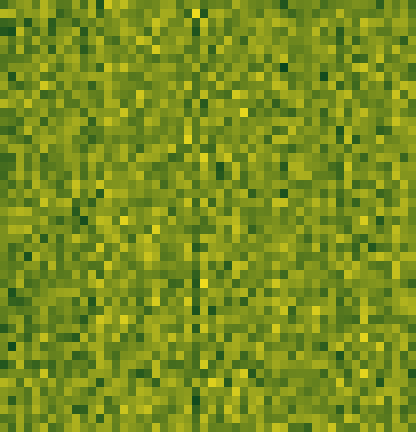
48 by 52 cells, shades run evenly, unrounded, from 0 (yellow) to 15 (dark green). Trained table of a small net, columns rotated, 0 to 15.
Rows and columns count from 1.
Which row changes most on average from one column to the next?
34
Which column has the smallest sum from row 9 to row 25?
14
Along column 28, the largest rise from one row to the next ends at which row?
19
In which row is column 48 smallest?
39
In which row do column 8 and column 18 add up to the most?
38
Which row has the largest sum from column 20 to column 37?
31
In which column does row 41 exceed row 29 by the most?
5
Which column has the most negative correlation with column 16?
11
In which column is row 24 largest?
10
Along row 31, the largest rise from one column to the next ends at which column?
13
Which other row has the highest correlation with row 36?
25
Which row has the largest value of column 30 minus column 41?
41
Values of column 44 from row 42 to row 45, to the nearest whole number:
12 10 4 7
